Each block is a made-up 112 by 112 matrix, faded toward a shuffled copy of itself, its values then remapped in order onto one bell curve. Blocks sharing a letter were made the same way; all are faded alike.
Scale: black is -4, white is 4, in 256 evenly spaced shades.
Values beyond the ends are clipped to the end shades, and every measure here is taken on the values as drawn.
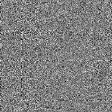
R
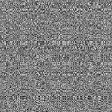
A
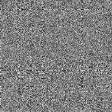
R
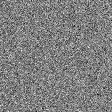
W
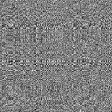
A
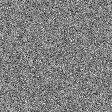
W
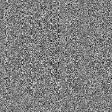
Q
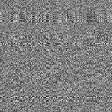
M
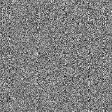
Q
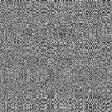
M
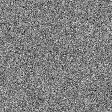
W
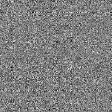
R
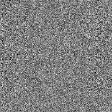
Q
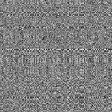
M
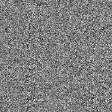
Q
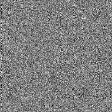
Q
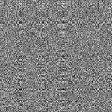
A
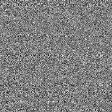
R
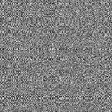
A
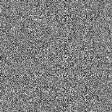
R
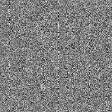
Q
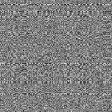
M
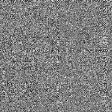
R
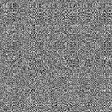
A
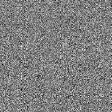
Q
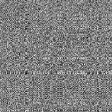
A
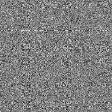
R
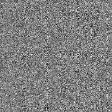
Q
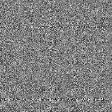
R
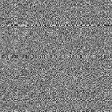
A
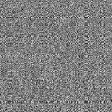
A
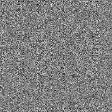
R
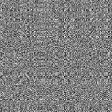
A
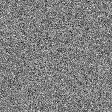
W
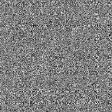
R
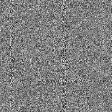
Q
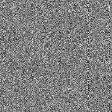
Q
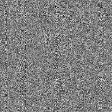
Q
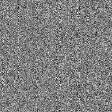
Q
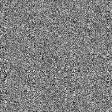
Q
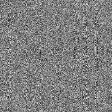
Q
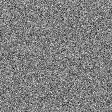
W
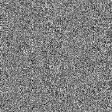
Q
